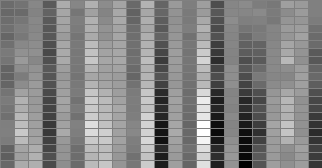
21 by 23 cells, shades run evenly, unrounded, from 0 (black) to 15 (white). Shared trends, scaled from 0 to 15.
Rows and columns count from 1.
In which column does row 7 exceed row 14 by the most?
18
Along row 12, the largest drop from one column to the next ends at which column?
16
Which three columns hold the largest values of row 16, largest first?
15, 7, 11
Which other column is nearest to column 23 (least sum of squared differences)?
19
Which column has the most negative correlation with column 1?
22
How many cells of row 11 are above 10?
3
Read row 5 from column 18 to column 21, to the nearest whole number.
6 7 8 9
